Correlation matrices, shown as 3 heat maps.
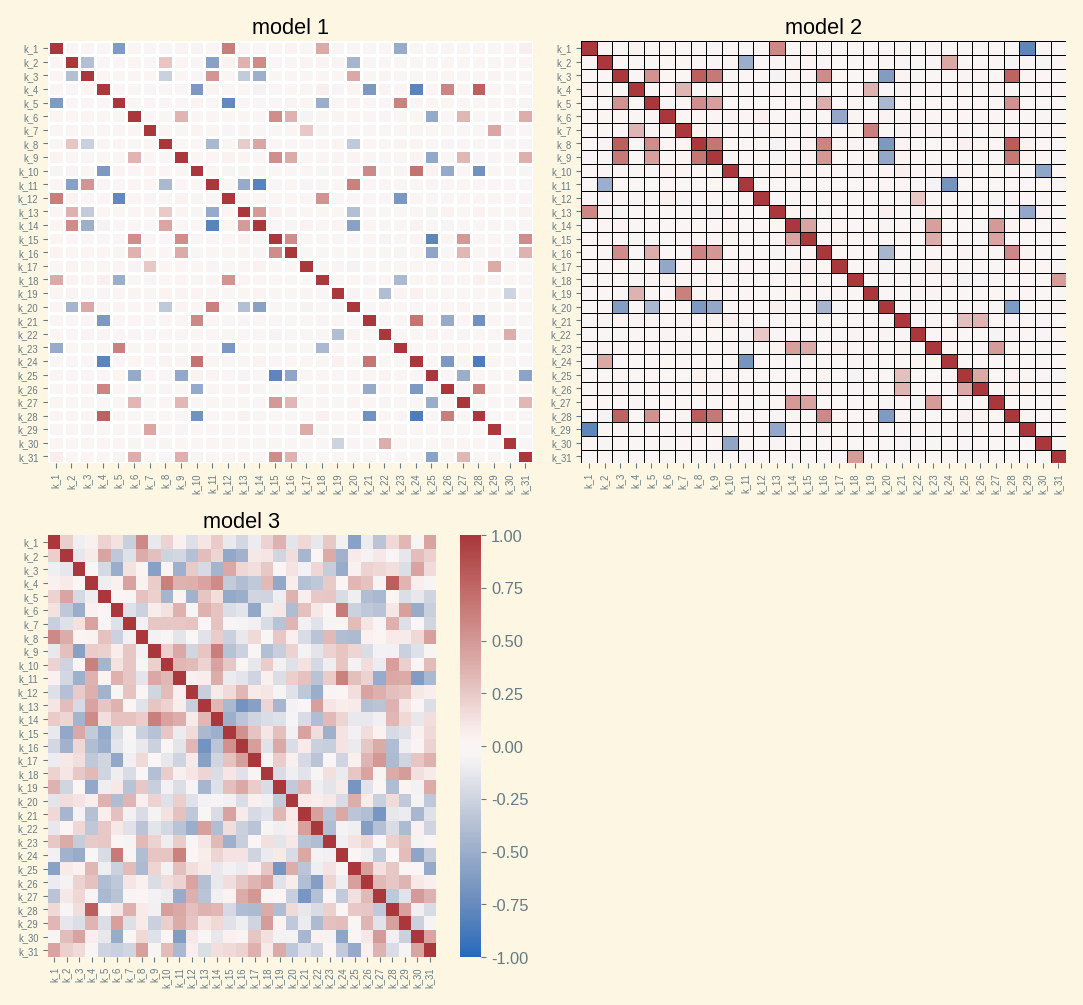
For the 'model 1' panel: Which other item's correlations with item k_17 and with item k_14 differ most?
k_11
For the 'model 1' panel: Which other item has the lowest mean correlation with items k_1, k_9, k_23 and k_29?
k_25
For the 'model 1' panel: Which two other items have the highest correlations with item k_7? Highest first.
k_29, k_17
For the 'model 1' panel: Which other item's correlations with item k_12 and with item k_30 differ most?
k_5
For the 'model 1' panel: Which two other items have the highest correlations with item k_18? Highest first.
k_12, k_1
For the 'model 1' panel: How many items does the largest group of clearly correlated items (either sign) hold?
7
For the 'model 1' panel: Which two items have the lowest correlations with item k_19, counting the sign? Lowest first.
k_22, k_30
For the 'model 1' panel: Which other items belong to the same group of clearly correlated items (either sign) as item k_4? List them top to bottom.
k_10, k_21, k_24, k_26, k_28
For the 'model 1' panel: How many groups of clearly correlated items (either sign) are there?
6
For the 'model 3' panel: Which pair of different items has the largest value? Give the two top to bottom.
k_4, k_28
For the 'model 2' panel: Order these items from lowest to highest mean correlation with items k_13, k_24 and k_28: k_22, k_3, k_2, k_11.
k_11, k_22, k_2, k_3
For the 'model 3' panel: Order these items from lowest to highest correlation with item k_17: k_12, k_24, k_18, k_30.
k_24, k_18, k_12, k_30
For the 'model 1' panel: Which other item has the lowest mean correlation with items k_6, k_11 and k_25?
k_14
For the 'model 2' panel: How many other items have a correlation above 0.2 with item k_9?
5
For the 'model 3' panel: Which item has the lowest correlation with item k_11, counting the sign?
k_30
